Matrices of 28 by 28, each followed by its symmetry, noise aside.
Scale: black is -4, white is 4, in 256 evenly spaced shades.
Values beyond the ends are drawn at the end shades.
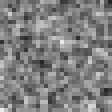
antisymmetric.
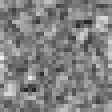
same after a half turn.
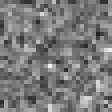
symmetric.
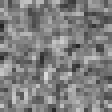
antisymmetric.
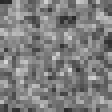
no symmetry.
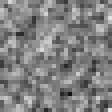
symmetric.
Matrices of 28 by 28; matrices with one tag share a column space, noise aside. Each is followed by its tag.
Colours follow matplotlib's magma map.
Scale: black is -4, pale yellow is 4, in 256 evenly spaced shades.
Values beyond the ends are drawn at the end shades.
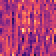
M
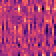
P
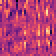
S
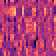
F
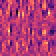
S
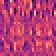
S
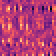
P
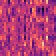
F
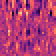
S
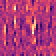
P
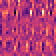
S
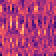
P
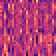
M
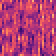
M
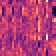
F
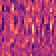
P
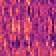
F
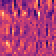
S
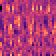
P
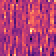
M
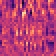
S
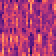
M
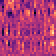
S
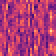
M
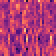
M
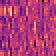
F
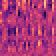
S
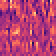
S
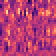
S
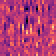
P
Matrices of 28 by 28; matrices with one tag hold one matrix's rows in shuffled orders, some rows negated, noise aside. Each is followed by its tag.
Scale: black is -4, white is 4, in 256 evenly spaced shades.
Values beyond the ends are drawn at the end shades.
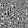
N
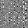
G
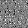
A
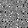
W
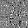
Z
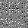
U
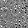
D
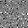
W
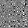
G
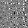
G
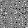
D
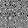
A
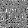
U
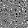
D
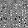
D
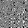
G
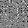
W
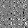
G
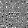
U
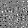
W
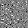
N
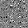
Z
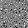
D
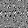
A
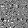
N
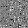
Z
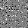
U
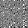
G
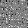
U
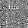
U
